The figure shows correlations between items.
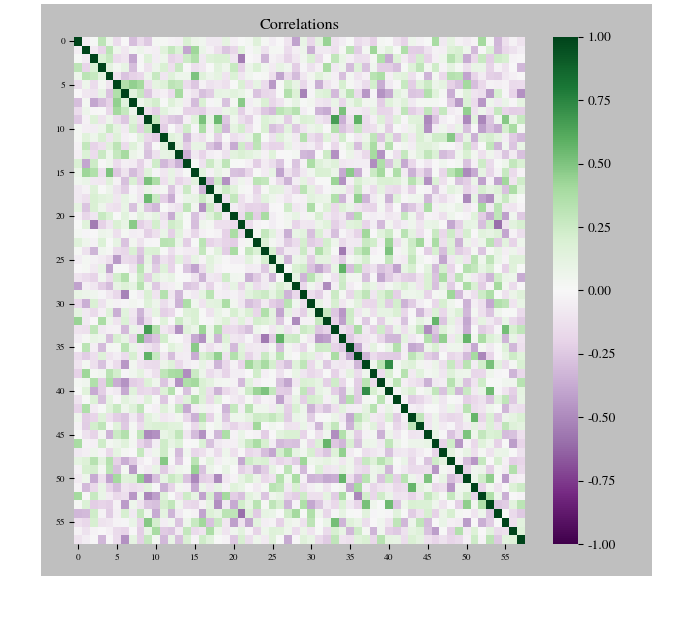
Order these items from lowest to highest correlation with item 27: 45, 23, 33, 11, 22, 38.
22, 23, 33, 38, 11, 45
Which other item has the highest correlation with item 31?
24
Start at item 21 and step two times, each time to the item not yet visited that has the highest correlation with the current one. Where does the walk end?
5
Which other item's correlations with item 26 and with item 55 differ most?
34
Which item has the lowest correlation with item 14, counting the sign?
38
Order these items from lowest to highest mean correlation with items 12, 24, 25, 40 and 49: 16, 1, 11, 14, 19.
14, 19, 11, 16, 1
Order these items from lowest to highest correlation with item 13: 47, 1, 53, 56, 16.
47, 16, 56, 53, 1
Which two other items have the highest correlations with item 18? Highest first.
9, 36
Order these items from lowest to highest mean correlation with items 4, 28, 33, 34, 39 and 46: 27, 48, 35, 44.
27, 35, 44, 48
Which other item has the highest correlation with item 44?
23
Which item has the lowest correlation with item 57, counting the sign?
6
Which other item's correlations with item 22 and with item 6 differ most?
37
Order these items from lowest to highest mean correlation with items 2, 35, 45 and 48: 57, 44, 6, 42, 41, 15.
57, 44, 42, 6, 41, 15
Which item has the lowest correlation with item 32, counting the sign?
28
